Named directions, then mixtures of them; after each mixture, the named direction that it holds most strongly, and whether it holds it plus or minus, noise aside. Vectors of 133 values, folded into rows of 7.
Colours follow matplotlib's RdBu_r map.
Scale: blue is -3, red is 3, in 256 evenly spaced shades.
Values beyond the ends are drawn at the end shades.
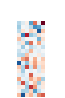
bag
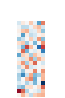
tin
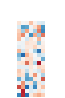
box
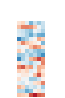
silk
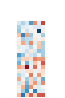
bag, plus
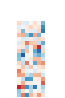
box, plus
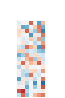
tin, plus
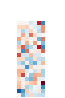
tin, minus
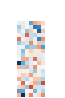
bag, plus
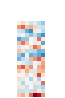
silk, plus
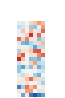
silk, minus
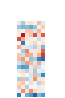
silk, minus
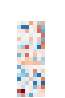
tin, plus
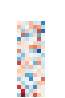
box, plus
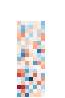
box, plus
